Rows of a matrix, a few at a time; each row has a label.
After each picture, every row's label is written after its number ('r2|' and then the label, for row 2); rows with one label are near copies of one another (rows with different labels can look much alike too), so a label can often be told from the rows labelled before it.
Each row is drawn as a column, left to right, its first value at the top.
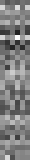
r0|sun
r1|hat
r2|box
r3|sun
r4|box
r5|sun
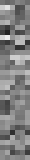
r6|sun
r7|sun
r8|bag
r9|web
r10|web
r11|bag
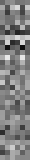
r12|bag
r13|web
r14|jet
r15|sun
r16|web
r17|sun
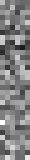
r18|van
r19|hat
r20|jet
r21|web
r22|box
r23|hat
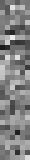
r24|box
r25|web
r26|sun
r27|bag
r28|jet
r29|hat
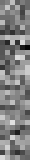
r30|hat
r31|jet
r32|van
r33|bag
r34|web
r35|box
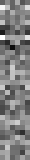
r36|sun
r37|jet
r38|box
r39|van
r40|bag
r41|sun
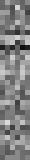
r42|box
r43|van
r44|web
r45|sun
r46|box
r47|web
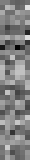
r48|box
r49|jet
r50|bag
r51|box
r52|box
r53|sun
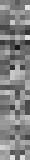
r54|jet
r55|jet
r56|hat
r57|box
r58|hat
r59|sun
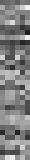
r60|bag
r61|hat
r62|hat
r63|bag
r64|jet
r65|sun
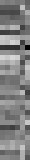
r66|web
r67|web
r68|web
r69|web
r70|jet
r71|box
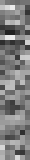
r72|jet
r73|sun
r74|sun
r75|hat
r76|bag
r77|web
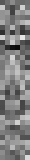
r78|sun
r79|box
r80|web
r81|box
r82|sun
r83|hat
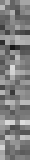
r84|jet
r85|van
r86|box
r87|web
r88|van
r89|van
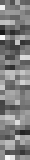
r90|sun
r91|hat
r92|hat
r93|van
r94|bag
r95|bag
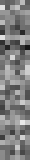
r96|sun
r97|box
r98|bag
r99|jet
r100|van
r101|box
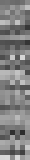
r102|hat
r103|hat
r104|bag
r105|hat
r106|bag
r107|jet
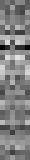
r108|box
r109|web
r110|bag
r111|web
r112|web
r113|box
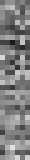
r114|bag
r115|jet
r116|jet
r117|hat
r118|web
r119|hat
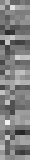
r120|jet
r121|van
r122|sun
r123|bag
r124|bag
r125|bag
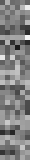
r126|bag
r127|van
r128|bag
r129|box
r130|jet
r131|sun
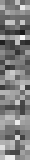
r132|jet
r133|hat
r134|hat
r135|van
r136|sun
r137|jet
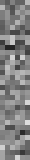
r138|jet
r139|box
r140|web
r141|hat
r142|bag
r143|van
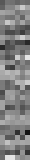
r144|box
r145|hat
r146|hat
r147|bag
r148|sun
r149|bag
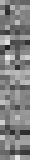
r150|van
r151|web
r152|bag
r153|hat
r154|bag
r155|bag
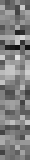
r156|bag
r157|box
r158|box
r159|web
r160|sun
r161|box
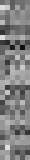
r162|sun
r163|jet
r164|box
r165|bag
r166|box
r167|bag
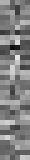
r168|van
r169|van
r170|box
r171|web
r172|hat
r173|hat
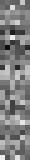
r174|hat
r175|box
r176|sun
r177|hat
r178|van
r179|box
